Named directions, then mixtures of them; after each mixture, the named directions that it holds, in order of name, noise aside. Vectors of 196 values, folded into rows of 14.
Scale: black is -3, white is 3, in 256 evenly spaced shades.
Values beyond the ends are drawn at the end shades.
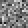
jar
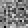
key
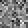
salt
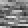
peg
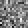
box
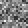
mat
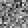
jar.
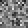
salt.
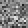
jar, mat, peg.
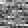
mat, peg.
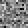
jar, key, salt.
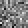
box.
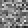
jar, peg, salt.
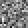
jar.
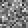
jar.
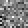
box, key, peg.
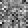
box, mat, salt.
